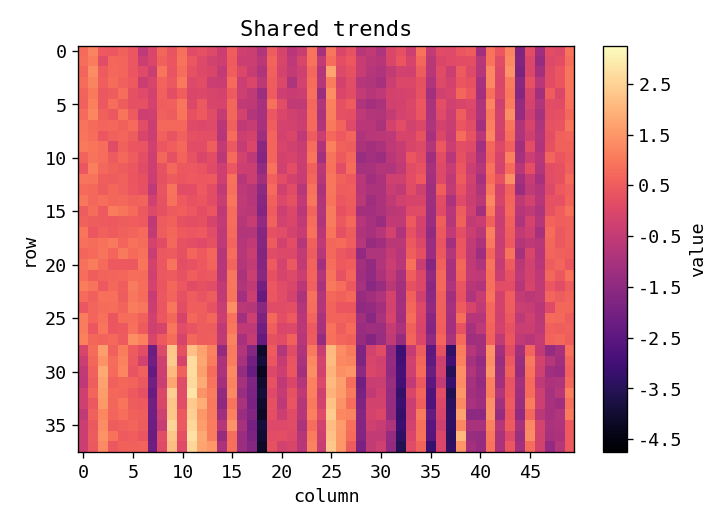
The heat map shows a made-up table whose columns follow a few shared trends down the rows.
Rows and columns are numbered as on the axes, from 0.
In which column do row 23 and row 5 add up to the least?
18
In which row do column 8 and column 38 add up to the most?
36
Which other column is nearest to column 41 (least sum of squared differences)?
23
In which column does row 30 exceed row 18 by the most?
11
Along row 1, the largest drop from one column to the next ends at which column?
44
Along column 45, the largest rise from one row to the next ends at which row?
28
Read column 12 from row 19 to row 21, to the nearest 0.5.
0.5 0.5 0.5
